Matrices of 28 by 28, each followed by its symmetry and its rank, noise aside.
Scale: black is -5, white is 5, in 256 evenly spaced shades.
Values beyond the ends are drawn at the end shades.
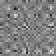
symmetric, rank two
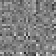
no symmetry, rank four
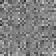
symmetric, rank three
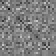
symmetric, rank four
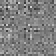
antisymmetric, rank four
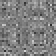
antisymmetric, rank four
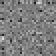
symmetric, rank three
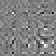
symmetric, rank two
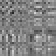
symmetric, rank two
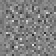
antisymmetric, rank four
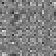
symmetric, rank four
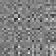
no symmetry, rank three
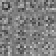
symmetric, rank four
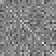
symmetric, rank four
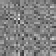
no symmetry, rank three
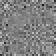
symmetric, rank four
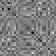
symmetric, rank three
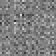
antisymmetric, rank four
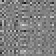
no symmetry, rank three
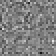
antisymmetric, rank four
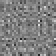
antisymmetric, rank four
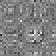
symmetric, rank four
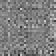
antisymmetric, rank four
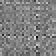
no symmetry, rank three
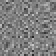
no symmetry, rank four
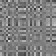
antisymmetric, rank two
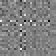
antisymmetric, rank two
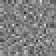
antisymmetric, rank four
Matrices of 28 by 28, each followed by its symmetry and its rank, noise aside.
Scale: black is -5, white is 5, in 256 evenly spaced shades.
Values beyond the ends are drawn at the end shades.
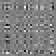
antisymmetric, rank two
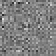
antisymmetric, rank four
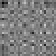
symmetric, rank two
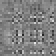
antisymmetric, rank two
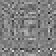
no symmetry, rank three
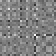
symmetric, rank two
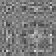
symmetric, rank three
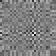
symmetric, rank two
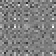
no symmetry, rank three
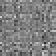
antisymmetric, rank four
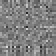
no symmetry, rank four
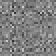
no symmetry, rank three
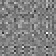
no symmetry, rank three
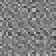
antisymmetric, rank four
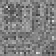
symmetric, rank four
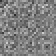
symmetric, rank four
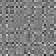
symmetric, rank two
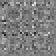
no symmetry, rank four
